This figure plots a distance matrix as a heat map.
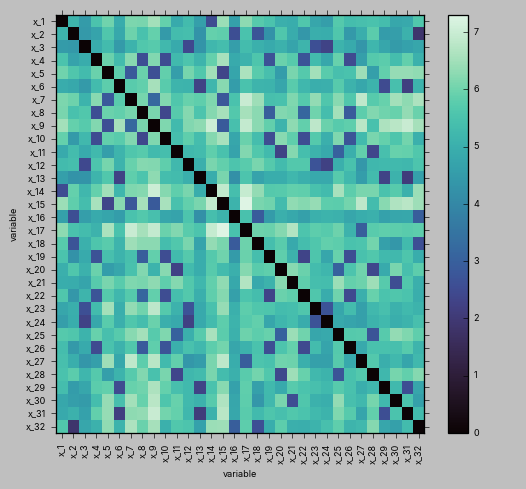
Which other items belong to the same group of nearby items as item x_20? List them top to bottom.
x_11, x_25, x_28
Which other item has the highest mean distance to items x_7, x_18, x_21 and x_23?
x_17
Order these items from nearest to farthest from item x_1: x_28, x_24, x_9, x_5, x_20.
x_24, x_20, x_28, x_5, x_9
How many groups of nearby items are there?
9
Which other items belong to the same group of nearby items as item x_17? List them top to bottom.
x_27
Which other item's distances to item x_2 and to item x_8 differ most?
x_32
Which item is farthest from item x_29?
x_9
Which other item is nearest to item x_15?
x_5
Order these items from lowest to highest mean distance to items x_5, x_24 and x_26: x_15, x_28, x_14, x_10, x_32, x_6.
x_10, x_15, x_28, x_6, x_32, x_14
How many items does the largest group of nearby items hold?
6
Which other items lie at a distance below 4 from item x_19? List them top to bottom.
x_4, x_8, x_10, x_22, x_26
